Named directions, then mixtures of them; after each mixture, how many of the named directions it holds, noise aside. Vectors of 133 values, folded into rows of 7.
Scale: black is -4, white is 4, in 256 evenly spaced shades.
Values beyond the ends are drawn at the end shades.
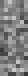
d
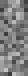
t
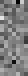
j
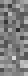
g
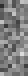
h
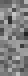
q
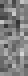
one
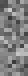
four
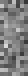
three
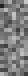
four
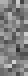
four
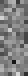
four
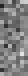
two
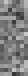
four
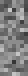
four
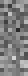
one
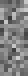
two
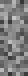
four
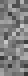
four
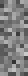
four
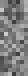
one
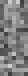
three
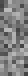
four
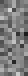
four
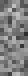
two
